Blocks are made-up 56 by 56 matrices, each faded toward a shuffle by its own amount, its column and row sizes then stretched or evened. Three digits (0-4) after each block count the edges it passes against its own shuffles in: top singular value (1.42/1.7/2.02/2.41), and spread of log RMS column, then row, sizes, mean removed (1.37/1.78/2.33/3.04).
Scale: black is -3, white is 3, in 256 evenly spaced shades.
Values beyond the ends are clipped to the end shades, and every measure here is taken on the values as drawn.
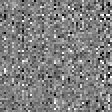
2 3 1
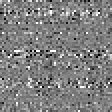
0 1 4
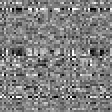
4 1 4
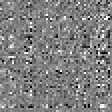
2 3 3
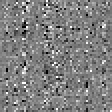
2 3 1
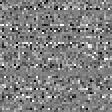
1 0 4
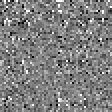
0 1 2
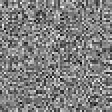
3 0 0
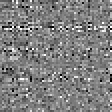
3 2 3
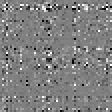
2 3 4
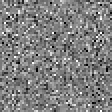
0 2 0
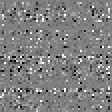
1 3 4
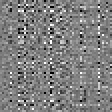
4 4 3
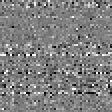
1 1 4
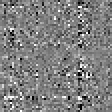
2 3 2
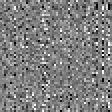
2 4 0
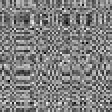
4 0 2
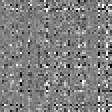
3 4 3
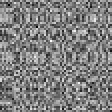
4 1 2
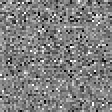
1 0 2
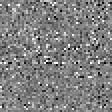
0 1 2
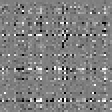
4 3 4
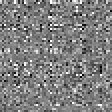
3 2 3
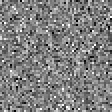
1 0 1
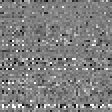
2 0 4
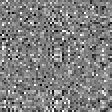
3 1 2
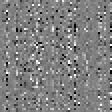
2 4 1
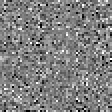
1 2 1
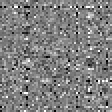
2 2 2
